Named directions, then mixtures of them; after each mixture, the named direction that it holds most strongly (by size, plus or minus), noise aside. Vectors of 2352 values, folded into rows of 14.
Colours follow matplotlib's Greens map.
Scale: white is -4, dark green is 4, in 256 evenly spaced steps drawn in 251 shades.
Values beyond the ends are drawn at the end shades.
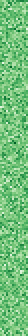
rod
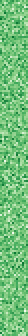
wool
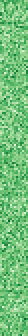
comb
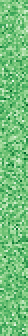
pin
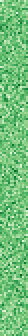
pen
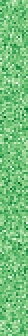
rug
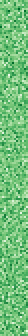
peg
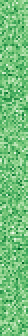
rug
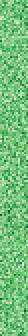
wool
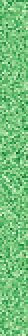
rod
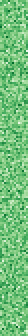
peg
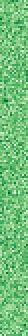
wool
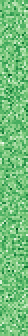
pin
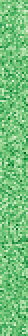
pin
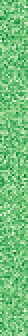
wool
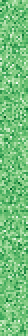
rug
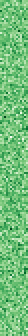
rug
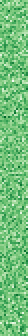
peg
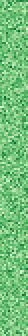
rod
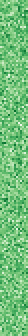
pin
